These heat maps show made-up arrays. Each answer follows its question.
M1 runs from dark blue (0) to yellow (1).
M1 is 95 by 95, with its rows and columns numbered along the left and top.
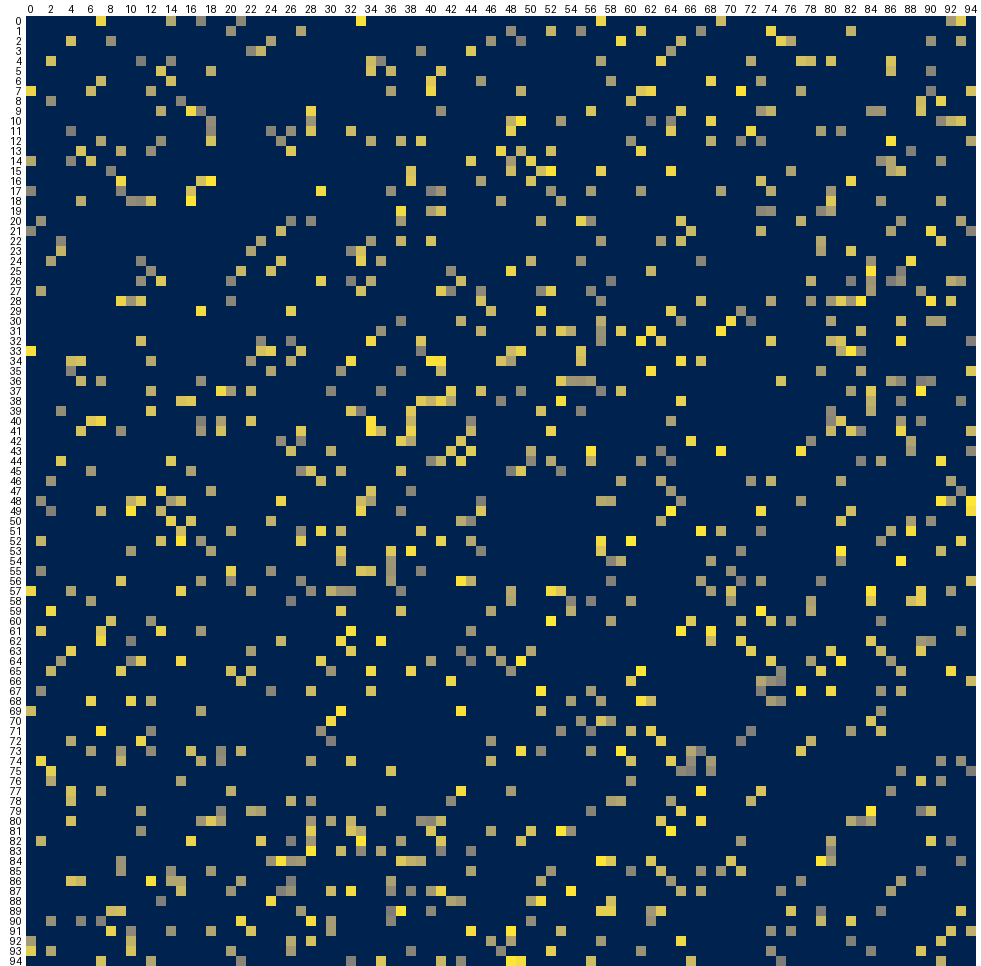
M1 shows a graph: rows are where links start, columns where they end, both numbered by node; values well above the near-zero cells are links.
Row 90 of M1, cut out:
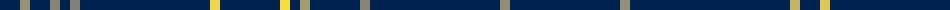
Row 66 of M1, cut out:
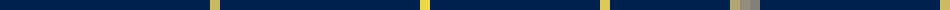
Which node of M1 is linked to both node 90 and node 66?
node 21
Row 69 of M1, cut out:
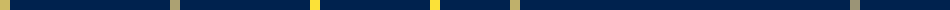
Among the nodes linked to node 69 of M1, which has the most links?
node 17
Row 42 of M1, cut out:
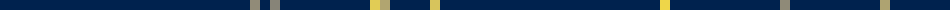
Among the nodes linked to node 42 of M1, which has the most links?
node 37
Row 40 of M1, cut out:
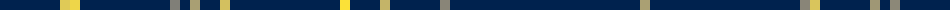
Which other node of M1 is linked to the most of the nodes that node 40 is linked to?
node 41
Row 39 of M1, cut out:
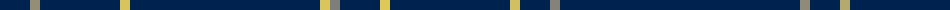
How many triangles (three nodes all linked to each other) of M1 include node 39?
4
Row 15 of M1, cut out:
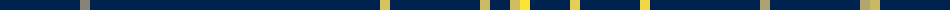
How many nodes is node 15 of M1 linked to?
10
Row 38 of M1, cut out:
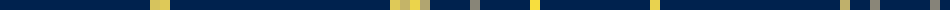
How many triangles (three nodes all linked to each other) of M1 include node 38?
7
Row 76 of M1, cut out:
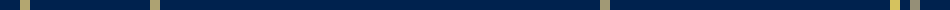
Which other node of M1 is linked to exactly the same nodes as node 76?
node 8
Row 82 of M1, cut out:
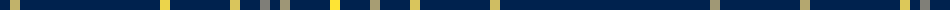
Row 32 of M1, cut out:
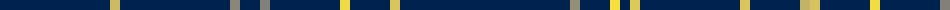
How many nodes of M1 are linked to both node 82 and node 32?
3
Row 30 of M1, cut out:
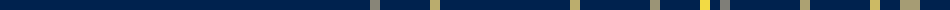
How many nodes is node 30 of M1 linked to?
10
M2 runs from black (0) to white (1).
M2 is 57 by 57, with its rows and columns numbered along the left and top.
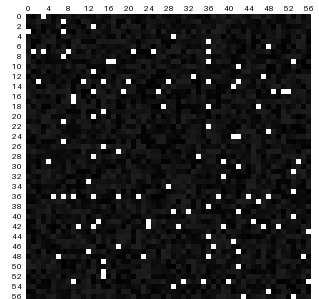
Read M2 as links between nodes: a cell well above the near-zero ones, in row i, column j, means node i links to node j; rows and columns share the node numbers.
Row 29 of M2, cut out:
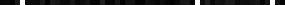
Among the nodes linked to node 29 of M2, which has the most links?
node 39
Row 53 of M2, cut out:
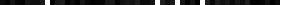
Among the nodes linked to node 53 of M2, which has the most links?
node 9
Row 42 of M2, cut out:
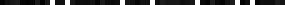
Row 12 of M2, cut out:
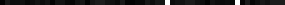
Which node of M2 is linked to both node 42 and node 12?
node 47
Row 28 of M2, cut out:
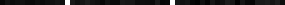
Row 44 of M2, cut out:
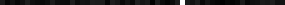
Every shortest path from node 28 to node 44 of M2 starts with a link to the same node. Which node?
node 13
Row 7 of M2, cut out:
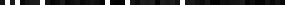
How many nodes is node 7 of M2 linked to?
6
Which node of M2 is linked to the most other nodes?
node 36
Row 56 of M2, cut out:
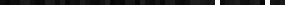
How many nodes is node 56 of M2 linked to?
2
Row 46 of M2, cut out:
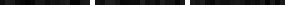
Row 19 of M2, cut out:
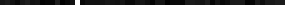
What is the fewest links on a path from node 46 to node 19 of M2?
5
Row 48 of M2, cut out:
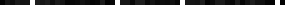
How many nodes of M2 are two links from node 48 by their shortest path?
8
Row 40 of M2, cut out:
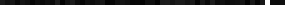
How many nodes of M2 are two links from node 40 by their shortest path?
4
